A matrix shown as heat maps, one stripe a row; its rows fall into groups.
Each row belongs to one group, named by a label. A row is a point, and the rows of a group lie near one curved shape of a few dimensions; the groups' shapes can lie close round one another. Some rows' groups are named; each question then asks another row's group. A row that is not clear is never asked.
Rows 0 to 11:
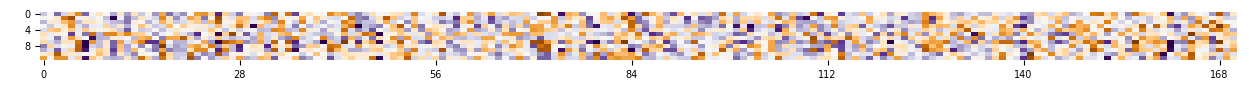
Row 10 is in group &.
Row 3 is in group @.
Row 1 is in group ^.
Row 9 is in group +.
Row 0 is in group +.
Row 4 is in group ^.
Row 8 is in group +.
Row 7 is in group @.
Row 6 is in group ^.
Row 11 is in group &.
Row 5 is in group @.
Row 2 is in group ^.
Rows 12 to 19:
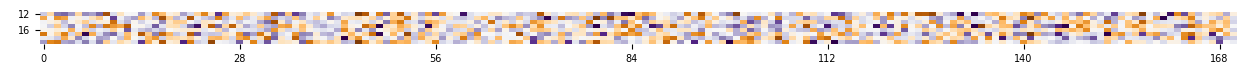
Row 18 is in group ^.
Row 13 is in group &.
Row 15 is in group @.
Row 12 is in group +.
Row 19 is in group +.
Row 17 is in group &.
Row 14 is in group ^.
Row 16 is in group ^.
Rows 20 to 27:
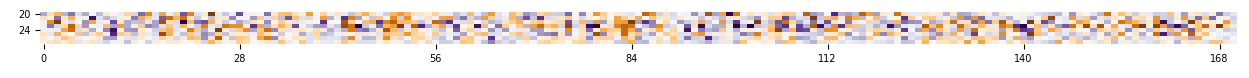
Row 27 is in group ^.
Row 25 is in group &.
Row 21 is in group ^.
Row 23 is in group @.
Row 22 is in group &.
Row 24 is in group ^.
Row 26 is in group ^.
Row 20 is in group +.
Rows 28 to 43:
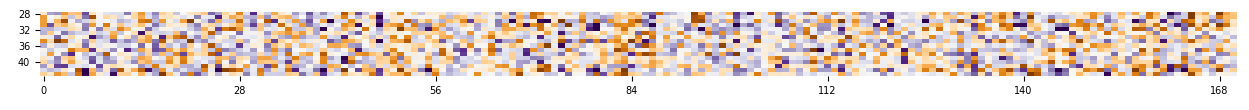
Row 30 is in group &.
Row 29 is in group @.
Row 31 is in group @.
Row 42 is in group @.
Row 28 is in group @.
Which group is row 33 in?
+
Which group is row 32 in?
@
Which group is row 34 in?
^
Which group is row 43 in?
&
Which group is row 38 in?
+
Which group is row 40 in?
^
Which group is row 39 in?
^
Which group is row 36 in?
+
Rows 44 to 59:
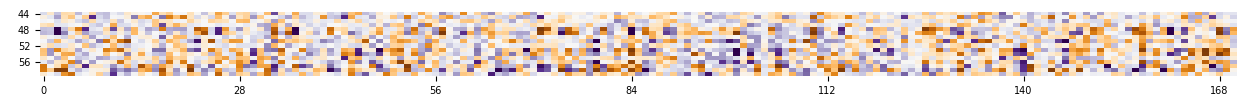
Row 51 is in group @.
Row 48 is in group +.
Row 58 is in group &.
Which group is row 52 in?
^
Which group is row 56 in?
@
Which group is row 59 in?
^
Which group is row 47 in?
^
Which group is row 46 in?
^
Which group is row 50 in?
^
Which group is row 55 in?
^
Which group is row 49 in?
+
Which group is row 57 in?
&
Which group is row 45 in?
^
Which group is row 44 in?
^
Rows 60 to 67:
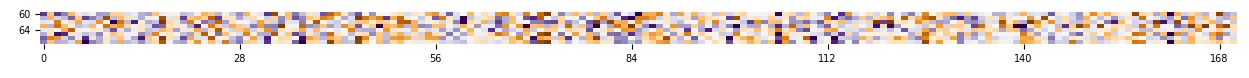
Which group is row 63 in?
@
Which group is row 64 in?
^
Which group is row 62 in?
&
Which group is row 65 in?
+
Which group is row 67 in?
+
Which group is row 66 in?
+
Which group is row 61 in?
+
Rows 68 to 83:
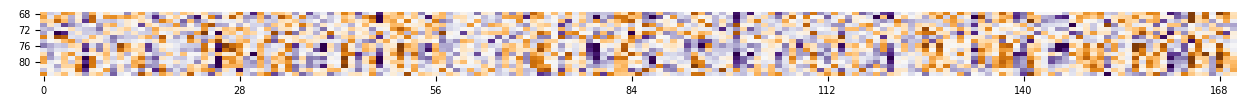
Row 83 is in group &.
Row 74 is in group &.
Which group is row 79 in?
@
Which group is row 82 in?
+
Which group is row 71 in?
+
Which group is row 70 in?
&
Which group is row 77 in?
@
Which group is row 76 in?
@
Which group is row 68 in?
@
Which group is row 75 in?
^
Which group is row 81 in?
@
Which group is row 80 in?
@
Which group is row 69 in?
@
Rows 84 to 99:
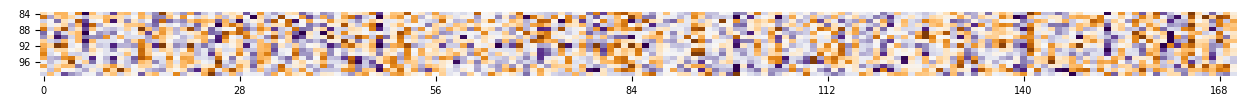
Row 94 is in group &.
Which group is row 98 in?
@
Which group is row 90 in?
+
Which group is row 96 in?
^
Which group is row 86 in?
+
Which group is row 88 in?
&
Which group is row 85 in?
@
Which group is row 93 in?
&
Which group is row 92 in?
&
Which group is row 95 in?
^
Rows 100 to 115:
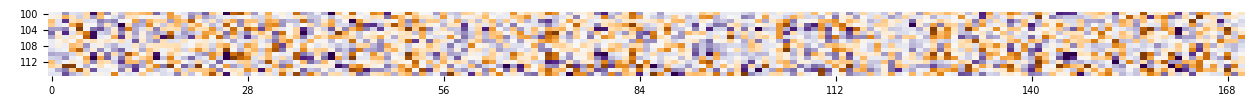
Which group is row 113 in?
&
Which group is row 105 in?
+
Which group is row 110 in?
@
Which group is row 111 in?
@
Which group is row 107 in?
^
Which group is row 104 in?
@
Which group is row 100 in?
@
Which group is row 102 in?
^
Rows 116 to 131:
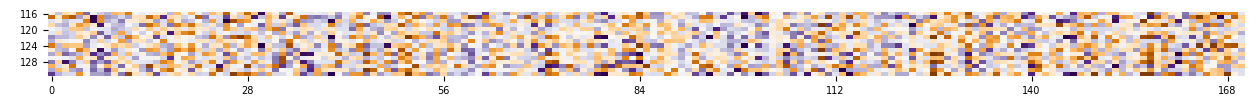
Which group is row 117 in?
&
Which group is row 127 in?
^
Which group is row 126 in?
+
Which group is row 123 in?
^
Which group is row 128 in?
+
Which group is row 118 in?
@
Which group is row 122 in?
@
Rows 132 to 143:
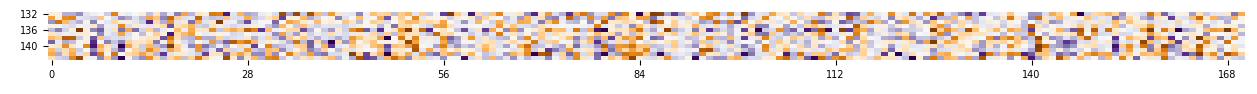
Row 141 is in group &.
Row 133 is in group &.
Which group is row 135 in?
^
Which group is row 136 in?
@
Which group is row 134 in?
+
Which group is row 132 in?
+
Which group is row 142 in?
@
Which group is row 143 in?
^
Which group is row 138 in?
&
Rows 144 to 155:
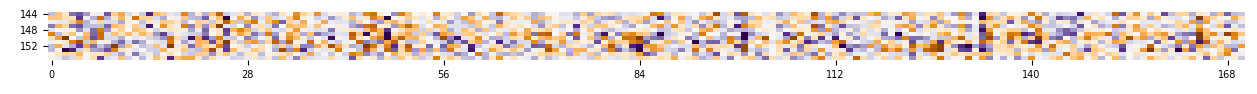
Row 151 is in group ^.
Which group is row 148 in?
@
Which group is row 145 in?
@
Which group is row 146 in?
^
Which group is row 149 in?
@
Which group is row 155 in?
^
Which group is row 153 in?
+
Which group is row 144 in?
+
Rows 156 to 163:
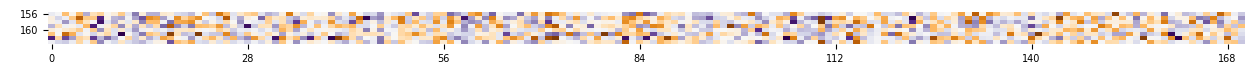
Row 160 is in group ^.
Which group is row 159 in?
+
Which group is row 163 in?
^
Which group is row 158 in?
^
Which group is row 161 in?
&
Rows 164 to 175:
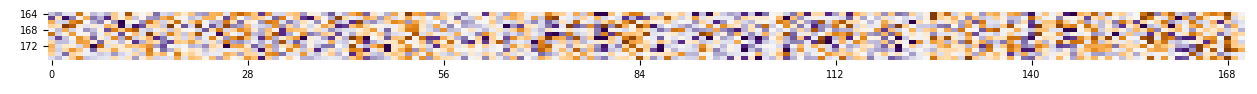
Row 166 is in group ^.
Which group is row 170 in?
@
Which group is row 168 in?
@
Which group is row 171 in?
^
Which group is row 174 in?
^
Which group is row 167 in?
&
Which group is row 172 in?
@
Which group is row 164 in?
@
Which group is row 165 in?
+
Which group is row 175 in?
@
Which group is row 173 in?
@
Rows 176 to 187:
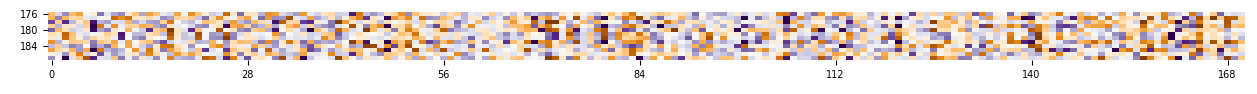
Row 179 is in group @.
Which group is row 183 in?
@
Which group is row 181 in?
&
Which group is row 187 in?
+
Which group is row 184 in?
+
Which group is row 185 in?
&
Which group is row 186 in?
^
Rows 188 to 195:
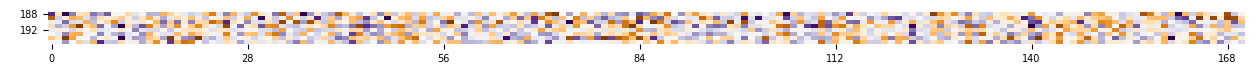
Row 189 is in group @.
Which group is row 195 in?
^
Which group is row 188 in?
+
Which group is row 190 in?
+
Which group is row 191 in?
^
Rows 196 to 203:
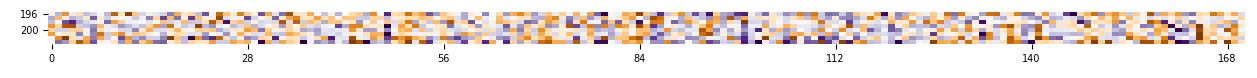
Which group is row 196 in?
@
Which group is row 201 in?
@
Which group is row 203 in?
@
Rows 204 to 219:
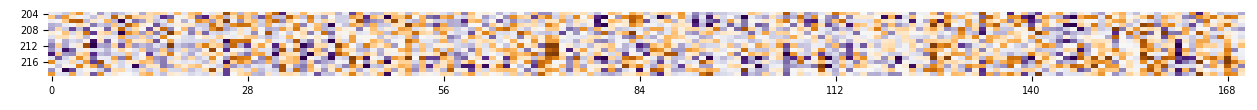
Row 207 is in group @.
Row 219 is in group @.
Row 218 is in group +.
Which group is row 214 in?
+
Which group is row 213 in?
+
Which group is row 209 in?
&
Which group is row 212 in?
+
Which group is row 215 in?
@
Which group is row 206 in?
^
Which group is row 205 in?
@
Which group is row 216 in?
@
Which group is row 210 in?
^
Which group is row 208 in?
+
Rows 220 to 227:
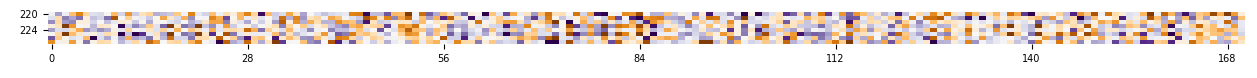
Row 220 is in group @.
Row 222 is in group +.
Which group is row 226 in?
+
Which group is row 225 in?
&
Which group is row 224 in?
@
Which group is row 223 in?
&
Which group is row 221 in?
+
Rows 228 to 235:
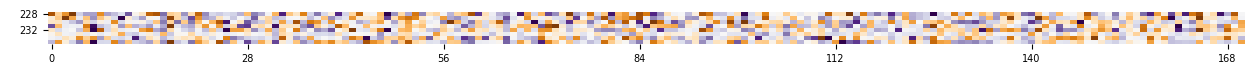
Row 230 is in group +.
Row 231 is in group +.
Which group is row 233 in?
^
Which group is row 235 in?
+
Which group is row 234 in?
^
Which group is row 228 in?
&
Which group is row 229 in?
&
